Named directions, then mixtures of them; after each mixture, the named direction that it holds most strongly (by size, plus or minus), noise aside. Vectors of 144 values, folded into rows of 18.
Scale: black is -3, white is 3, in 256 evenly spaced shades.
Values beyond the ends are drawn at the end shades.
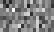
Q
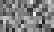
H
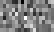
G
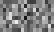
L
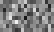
L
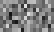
L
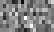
G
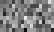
H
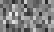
L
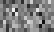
H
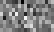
G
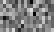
H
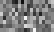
G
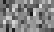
H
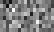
Q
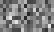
L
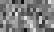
G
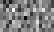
Q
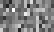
Q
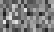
L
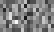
L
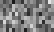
H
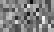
L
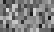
H
